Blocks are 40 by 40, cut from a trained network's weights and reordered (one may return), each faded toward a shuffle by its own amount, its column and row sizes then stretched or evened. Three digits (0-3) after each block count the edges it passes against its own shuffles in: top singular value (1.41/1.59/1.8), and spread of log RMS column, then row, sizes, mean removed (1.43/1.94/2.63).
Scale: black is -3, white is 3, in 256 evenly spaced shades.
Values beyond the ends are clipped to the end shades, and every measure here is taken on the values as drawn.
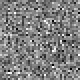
0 0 1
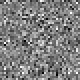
2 1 1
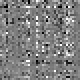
1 3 3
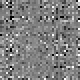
2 3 2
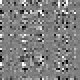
3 3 3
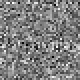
0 0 1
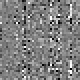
0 3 1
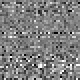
0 0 3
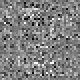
0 2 2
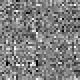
2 1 1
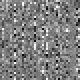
0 3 0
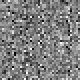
1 2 0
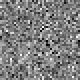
1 1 0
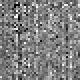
1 2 1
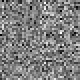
2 1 0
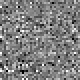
0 1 2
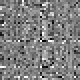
3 2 2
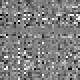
0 2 3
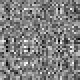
3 0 2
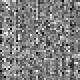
1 1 0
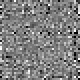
1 2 1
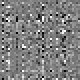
3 3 2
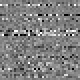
0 0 3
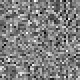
2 0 0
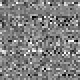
0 0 3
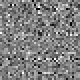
2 1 2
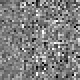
0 2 1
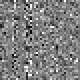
0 3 0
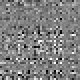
2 2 3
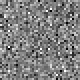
0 1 0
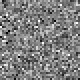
0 0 0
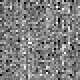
0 1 0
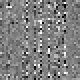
0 3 1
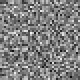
3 0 1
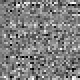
1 1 2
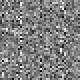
1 2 0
